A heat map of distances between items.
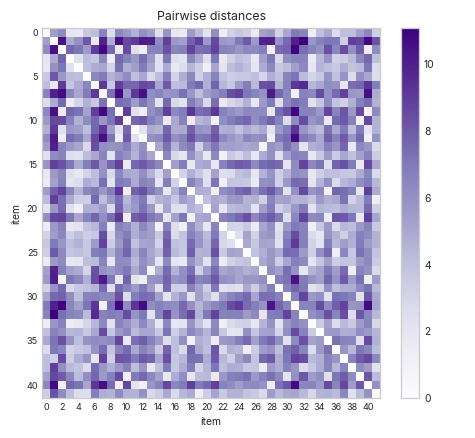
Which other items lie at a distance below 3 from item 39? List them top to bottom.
10, 15, 18, 21, 30, 35
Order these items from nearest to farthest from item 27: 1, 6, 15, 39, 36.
36, 39, 15, 6, 1
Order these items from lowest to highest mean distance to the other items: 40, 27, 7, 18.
27, 18, 40, 7
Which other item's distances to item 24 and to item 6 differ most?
1
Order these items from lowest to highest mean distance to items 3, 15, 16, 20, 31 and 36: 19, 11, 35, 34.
19, 35, 34, 11
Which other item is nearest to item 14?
22
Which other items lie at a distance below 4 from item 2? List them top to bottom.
9, 11, 12, 28, 40
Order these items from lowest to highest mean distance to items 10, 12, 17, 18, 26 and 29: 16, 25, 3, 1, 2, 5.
16, 3, 5, 25, 2, 1
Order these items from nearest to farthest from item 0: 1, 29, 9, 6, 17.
17, 29, 6, 1, 9
